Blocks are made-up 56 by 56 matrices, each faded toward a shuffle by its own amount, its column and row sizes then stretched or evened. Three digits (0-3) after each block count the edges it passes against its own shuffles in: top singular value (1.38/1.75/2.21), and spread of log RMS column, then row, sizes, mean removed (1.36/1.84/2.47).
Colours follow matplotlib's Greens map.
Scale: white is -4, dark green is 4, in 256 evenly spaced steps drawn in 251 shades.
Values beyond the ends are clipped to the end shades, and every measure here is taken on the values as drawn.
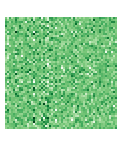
2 2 0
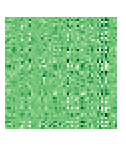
3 3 2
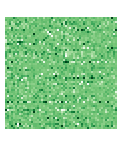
1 1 2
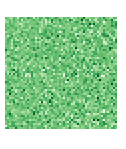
1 1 1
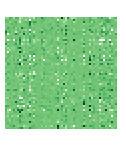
1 3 2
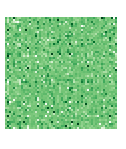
1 2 1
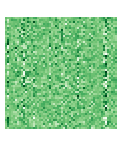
2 3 0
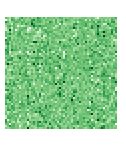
0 2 0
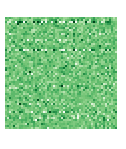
2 0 2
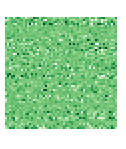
1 0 3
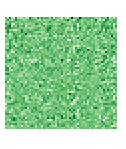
1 2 2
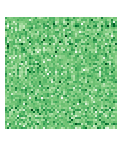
2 0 1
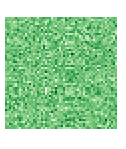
2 1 0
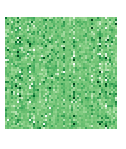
1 3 0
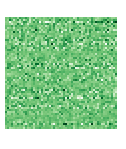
0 0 3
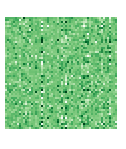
2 3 1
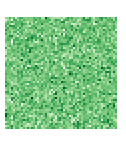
0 2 0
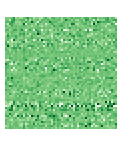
1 0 3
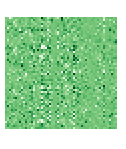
2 3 1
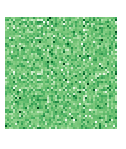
2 1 0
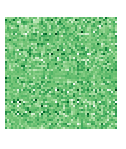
1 1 3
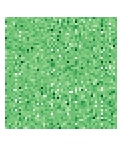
1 2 1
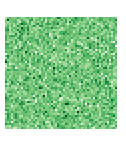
0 0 0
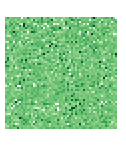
0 0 1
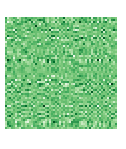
3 0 3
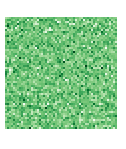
0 0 1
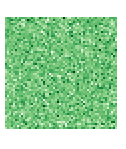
0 0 0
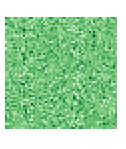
0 2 0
